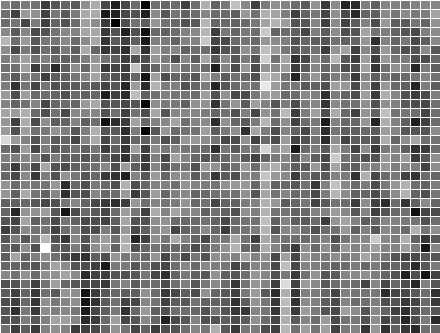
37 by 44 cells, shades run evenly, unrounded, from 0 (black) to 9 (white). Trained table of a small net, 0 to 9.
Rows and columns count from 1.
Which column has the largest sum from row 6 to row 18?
27
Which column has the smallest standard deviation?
20
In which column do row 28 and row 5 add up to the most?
5
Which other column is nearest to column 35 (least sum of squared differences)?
31
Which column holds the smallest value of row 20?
13
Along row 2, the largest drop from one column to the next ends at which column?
11
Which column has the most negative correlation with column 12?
28
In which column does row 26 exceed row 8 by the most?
42
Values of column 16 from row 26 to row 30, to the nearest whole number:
5 5 4 5 3
